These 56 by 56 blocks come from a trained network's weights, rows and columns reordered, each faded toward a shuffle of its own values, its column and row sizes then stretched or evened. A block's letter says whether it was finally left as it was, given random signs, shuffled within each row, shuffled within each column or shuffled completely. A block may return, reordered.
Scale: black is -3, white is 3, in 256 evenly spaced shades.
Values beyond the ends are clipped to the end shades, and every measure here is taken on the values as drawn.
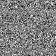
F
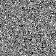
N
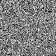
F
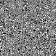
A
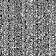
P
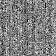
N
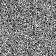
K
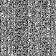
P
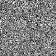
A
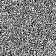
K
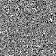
P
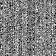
N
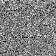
F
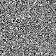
A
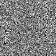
N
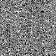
A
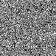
F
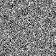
N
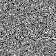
F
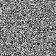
A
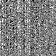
P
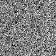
N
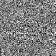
P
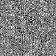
P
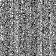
N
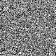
A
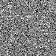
N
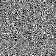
A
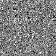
A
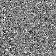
N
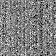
N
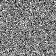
F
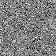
F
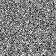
K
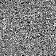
A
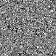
F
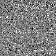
A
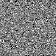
P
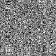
P
